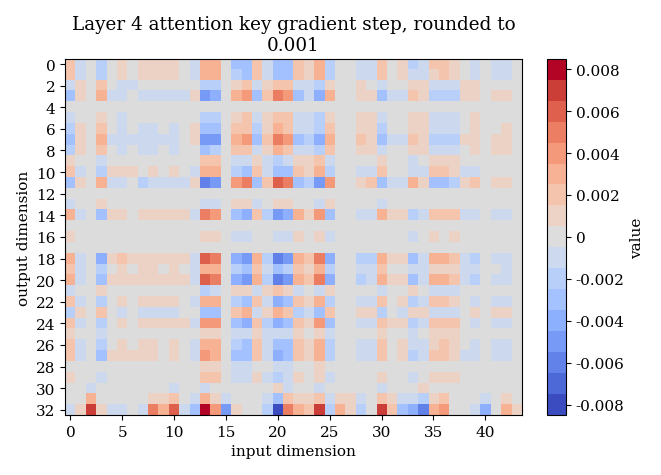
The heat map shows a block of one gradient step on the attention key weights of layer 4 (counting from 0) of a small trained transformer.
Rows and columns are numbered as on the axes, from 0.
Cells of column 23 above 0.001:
3
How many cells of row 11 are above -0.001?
24
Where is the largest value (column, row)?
13, 32
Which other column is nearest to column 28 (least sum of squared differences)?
39
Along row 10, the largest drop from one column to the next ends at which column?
25
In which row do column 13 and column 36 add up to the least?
11
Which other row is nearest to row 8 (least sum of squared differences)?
6
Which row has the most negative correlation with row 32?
30
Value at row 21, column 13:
-0.002
